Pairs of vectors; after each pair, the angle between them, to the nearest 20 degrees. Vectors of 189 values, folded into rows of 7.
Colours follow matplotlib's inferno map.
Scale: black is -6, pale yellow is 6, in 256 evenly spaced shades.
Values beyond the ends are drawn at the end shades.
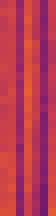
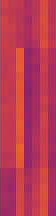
140 degrees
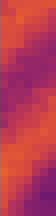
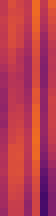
60 degrees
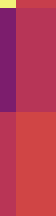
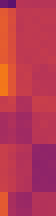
140 degrees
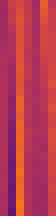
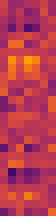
80 degrees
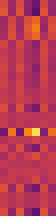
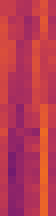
100 degrees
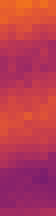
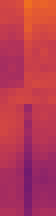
40 degrees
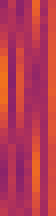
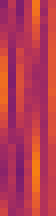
20 degrees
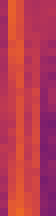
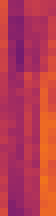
160 degrees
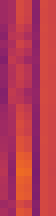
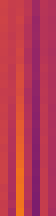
60 degrees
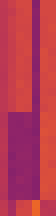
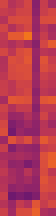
40 degrees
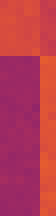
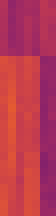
160 degrees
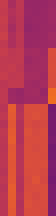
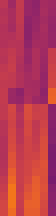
20 degrees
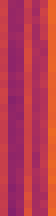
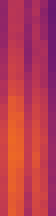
140 degrees
